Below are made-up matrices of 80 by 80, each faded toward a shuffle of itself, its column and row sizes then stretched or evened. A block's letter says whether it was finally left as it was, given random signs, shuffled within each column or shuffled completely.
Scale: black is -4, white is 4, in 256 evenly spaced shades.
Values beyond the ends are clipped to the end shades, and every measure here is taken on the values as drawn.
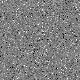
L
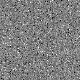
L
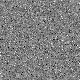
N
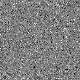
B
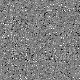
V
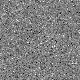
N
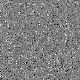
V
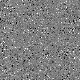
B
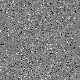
L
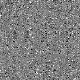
V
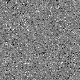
V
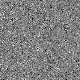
B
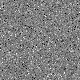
N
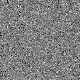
N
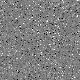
L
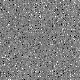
V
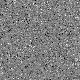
N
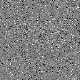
V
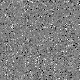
V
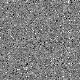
B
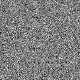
B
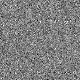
B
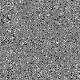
B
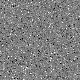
N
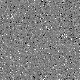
B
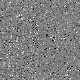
L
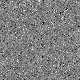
N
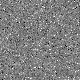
N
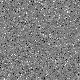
N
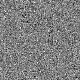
L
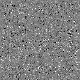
B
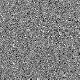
V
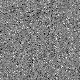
L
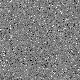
N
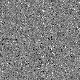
L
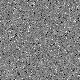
N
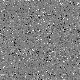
B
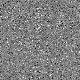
B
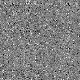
V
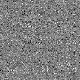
V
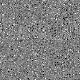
V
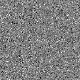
V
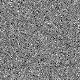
L
